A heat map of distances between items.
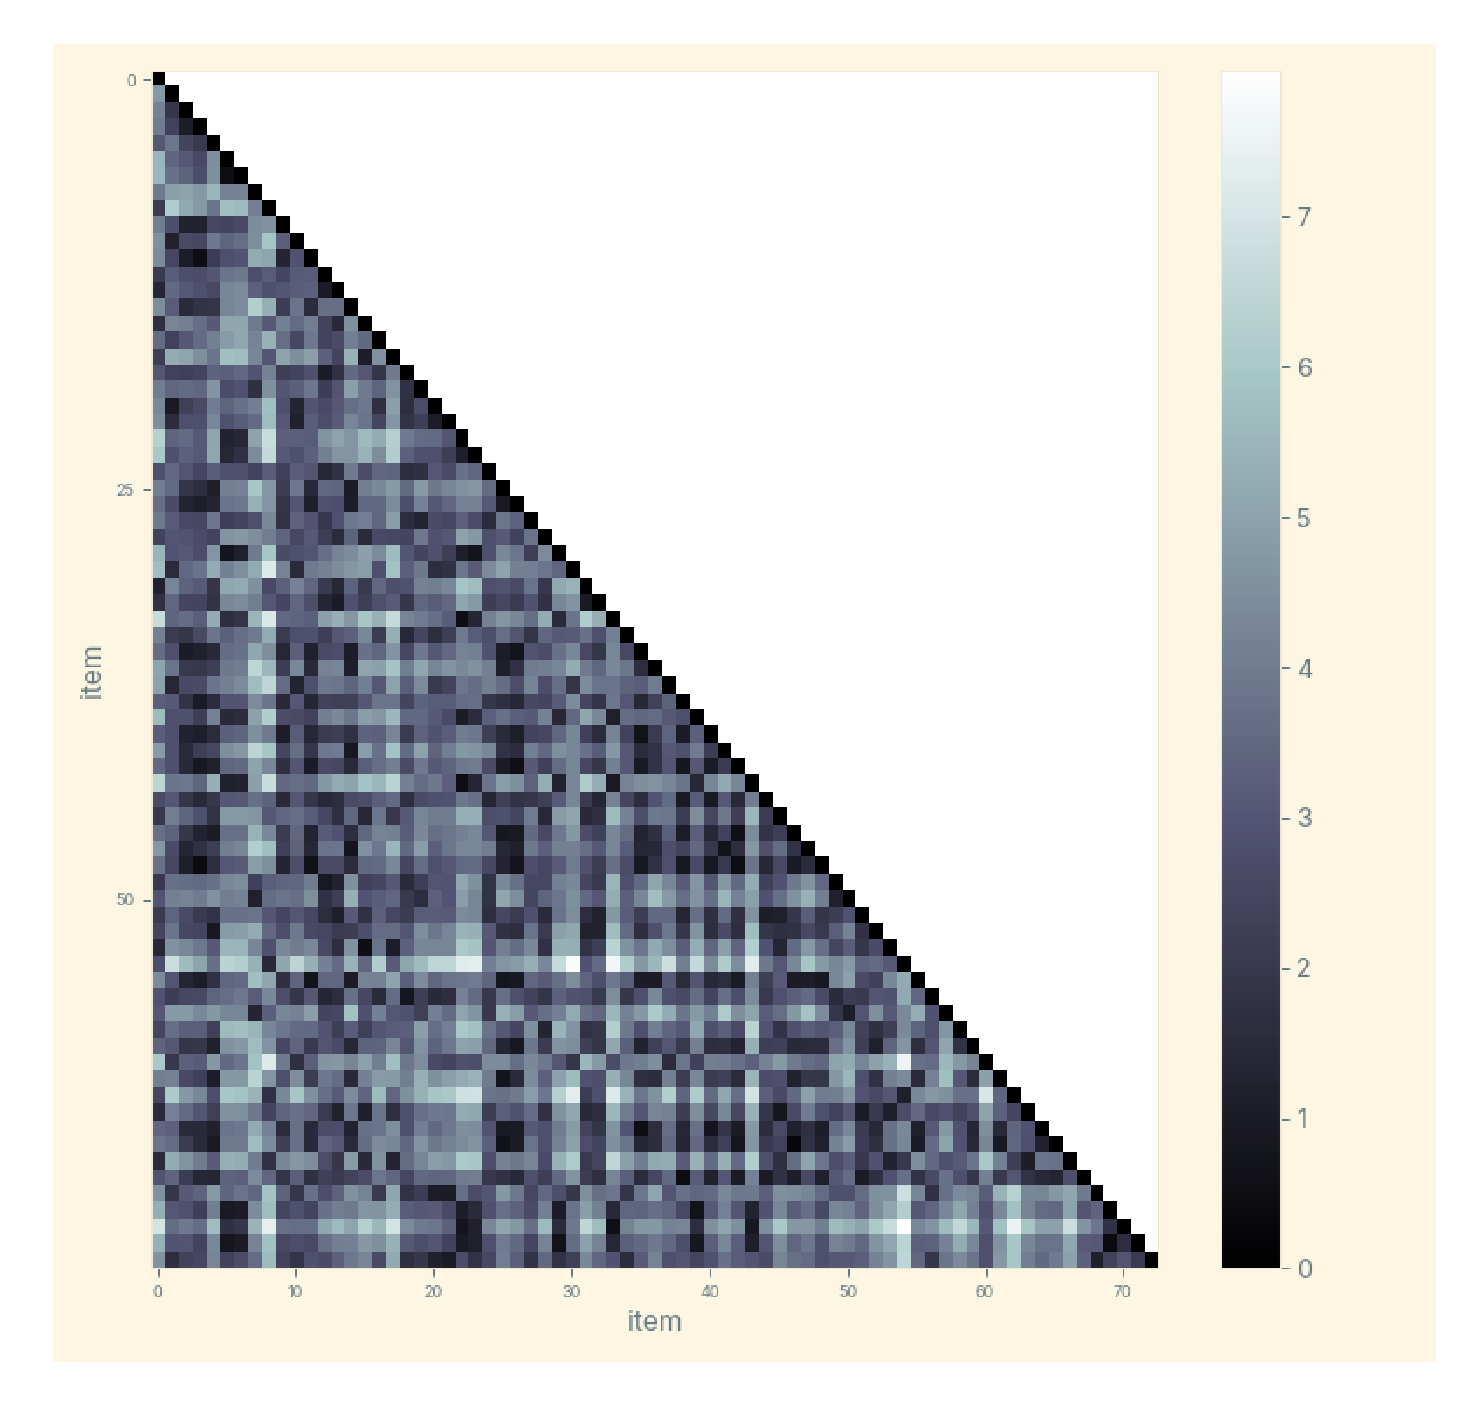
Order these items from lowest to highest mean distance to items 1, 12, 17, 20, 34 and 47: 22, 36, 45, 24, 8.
24, 45, 36, 22, 8
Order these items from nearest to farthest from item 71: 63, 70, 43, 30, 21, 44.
43, 70, 21, 44, 30, 63
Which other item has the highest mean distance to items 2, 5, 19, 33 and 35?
54
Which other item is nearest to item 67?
38
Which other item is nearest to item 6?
5
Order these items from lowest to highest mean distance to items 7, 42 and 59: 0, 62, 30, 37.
0, 37, 62, 30
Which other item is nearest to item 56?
18
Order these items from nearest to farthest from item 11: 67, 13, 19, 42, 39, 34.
42, 67, 39, 34, 13, 19
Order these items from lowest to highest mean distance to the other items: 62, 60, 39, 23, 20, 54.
20, 39, 23, 60, 62, 54
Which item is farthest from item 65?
7
